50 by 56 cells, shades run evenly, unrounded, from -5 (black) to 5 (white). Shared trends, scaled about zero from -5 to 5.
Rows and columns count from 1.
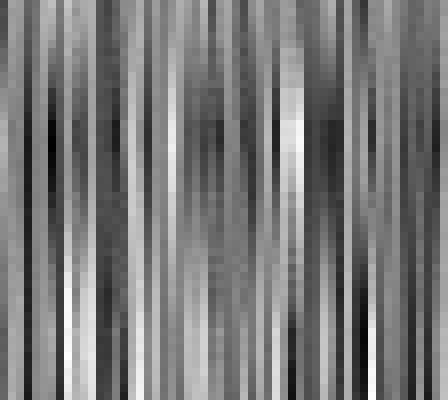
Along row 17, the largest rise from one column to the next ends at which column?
36
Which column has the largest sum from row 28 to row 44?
9
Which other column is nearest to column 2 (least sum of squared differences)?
3
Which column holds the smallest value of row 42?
46
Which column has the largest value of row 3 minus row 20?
7
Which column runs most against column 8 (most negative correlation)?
5
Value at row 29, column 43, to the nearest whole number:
-3
